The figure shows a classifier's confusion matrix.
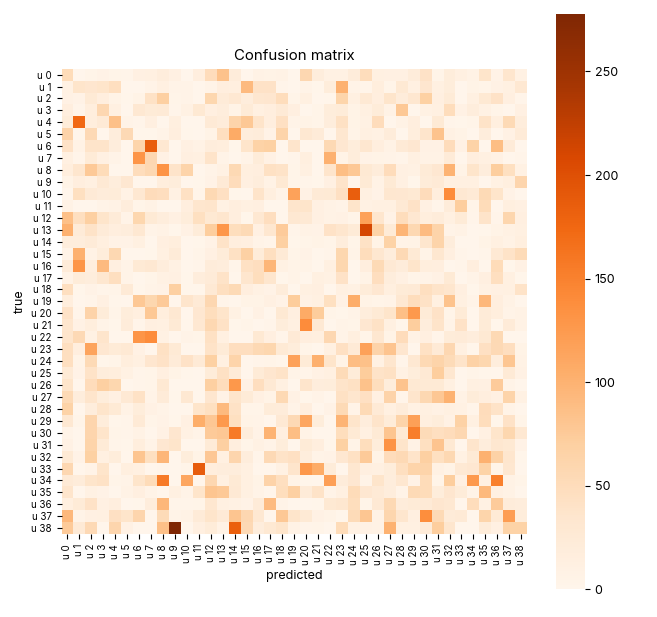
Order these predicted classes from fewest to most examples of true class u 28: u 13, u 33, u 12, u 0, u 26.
u 33, u 26, u 12, u 0, u 13
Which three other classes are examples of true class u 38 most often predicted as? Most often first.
u 9, u 14, u 27
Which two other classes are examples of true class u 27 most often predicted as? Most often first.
u 32, u 31
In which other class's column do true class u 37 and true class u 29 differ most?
u 30
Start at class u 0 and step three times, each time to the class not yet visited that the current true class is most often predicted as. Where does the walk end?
u 31
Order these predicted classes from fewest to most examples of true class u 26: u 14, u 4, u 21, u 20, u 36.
u 21, u 20, u 4, u 36, u 14
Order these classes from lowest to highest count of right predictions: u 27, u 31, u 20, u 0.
u 0, u 27, u 31, u 20
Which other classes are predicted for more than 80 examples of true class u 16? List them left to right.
u 1, u 3, u 17
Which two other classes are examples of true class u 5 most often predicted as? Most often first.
u 14, u 31
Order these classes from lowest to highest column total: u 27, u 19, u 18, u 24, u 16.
u 16, u 19, u 18, u 24, u 27
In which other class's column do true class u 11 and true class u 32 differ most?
u 8
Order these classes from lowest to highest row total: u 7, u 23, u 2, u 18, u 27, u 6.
u 7, u 18, u 2, u 27, u 6, u 23
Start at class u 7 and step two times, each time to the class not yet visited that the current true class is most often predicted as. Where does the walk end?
u 36
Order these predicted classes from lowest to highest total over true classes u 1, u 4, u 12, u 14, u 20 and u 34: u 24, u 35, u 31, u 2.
u 24, u 35, u 31, u 2
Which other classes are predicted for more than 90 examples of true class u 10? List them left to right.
u 19, u 24, u 32
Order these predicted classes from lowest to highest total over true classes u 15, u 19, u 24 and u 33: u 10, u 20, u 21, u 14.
u 10, u 14, u 20, u 21
